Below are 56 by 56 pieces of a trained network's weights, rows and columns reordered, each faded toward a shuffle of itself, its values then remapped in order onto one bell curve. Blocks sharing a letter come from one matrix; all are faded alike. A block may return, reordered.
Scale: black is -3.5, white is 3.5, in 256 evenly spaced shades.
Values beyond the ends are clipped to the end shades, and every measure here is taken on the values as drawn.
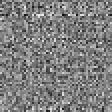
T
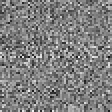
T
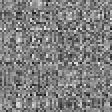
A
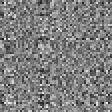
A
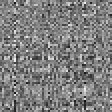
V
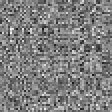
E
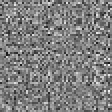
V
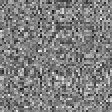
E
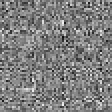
V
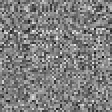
T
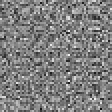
E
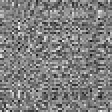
E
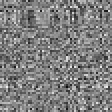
A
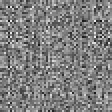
A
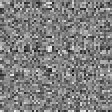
A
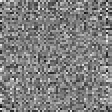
V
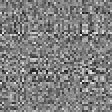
A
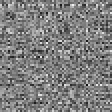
A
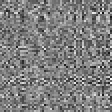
A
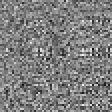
A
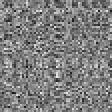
E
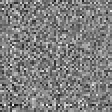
T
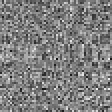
E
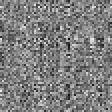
T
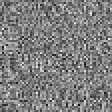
T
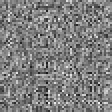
T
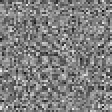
E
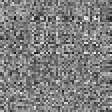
A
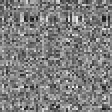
A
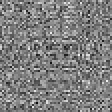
E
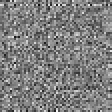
T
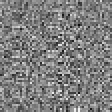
V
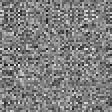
A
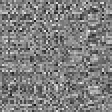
E
